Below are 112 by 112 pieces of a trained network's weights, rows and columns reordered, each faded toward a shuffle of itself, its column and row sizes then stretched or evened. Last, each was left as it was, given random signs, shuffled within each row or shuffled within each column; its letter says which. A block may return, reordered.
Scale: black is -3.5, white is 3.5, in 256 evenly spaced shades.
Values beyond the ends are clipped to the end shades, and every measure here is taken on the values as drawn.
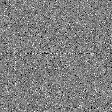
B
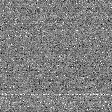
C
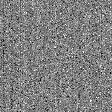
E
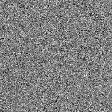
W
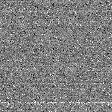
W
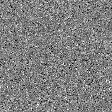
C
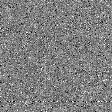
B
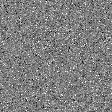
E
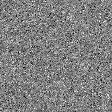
B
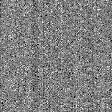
W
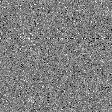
B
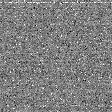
C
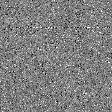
B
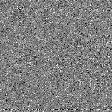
W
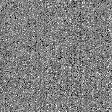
W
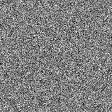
C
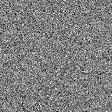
W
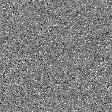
E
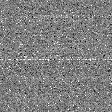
W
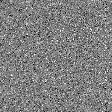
E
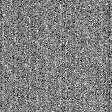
E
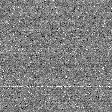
C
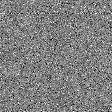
C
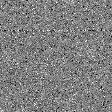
B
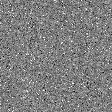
E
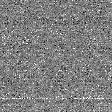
W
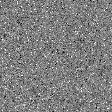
E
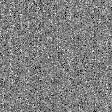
E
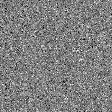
W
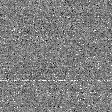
C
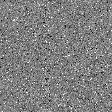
E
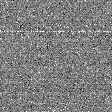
C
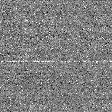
W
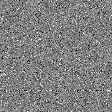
B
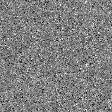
B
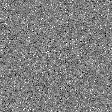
E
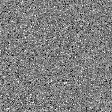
B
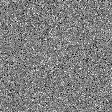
C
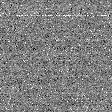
C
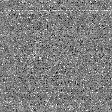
W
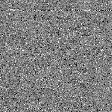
W
